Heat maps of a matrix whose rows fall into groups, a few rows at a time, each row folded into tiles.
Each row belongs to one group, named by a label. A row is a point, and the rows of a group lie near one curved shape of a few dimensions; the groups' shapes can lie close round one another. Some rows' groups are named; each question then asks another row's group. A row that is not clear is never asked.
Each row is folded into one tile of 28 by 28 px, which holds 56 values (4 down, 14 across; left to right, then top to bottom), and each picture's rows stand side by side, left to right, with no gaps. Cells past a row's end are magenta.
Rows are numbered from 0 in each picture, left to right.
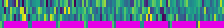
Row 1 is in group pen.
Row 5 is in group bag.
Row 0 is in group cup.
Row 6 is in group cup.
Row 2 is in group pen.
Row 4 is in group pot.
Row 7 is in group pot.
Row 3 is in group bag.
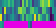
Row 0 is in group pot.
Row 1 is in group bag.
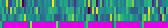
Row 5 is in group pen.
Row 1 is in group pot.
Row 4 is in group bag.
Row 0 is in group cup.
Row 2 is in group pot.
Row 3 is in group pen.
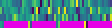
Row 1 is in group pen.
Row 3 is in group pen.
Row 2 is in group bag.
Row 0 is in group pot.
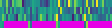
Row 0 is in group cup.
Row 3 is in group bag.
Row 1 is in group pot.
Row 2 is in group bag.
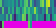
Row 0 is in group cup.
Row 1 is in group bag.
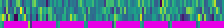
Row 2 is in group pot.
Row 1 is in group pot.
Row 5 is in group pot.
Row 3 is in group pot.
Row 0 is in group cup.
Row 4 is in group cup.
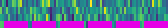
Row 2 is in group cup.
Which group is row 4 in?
pen
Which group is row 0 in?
bag
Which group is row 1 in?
bag
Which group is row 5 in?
bag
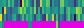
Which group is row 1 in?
cup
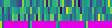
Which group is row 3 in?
pot
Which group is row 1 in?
cup
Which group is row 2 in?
cup
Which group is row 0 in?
pot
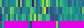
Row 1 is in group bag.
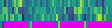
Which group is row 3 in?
pot
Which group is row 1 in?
pot
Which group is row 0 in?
bag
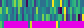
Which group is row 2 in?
pen
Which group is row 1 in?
pot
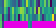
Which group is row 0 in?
pot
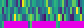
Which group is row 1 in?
cup
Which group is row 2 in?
cup
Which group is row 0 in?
pot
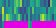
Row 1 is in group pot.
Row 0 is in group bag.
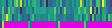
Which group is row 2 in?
pot
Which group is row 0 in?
bag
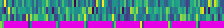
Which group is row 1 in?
bag
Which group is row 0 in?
pen
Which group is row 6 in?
pot
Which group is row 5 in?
pen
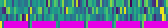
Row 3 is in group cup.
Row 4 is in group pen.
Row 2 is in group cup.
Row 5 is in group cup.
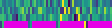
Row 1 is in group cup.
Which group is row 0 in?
cup
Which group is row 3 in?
pen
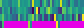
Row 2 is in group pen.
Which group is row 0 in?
cup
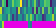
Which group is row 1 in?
cup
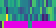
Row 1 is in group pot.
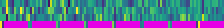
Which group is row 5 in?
cup
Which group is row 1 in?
pot
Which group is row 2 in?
pen
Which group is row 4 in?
pot
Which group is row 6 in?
pot
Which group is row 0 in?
pen
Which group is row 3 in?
pot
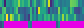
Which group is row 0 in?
bag
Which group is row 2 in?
bag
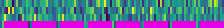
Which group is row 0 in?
pen
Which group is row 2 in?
bag
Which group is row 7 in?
bag
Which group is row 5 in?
cup
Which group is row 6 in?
cup
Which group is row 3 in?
bag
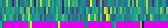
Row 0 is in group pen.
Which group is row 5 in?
pen
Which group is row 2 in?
bag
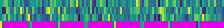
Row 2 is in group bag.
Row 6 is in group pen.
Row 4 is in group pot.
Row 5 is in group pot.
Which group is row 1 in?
pot
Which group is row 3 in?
cup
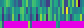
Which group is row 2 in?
cup
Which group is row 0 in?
pot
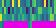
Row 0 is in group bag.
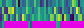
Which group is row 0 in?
pen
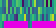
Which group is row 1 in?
cup
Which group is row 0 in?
cup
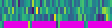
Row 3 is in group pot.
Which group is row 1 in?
pen
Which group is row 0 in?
pen
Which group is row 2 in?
cup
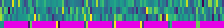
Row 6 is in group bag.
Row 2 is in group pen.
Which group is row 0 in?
bag
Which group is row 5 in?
pen
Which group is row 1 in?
bag
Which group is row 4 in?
bag
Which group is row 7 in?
bag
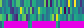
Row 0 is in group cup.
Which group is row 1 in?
cup
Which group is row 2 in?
bag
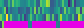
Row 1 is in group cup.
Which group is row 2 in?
pen
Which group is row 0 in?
bag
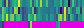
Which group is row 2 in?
pen
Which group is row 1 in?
bag
